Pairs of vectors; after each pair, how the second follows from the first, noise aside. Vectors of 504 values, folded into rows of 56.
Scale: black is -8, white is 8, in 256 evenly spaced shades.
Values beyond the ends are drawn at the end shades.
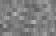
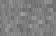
reversed, shrunk.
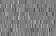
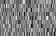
wrapped around, negated, scaled up.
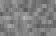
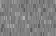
partly zeroed.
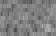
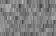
reversed.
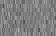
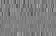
reversed, partly zeroed.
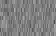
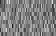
wrapped around, negated, scaled up.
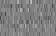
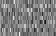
wrapped around, negated, scaled up.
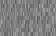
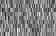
wrapped around, negated, scaled up.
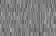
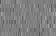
partly zeroed.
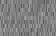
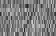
wrapped around, negated, scaled up.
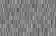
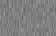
reversed, negated, shrunk.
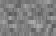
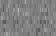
reversed, partly zeroed.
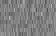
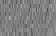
partly zeroed.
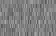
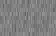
reversed, shrunk.
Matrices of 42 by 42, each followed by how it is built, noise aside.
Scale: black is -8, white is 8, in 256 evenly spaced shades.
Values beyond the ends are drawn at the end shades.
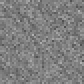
Toeplitz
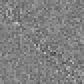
banded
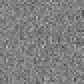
low rank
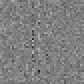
uneven columns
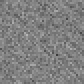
Toeplitz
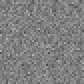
repeating columns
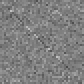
diagonal
